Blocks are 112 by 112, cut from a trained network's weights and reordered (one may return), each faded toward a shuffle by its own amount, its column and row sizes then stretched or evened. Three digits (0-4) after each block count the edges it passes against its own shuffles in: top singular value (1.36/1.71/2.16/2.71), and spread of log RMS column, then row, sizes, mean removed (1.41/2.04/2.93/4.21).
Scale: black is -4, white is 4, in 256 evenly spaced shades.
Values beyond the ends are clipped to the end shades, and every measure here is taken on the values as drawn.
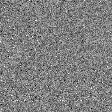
0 1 1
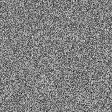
0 1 0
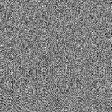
3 2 0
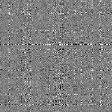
2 3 3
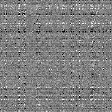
4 3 2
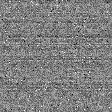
2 1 0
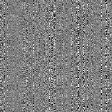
3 4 0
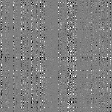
2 4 2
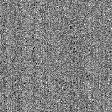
2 1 0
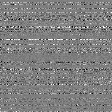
2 1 4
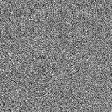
3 1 0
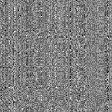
3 3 1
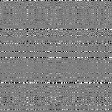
4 1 4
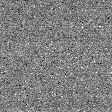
0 0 0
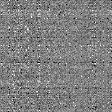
2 3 1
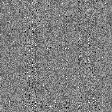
0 3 1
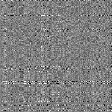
3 2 3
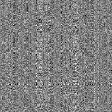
3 3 1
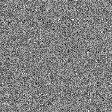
0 1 2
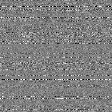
2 0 4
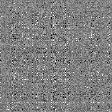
1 3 2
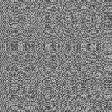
4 0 1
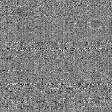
2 0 3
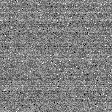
2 1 0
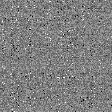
0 2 1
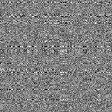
4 1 3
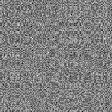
4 1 0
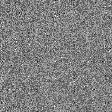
0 2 1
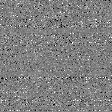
0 0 3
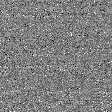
0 0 1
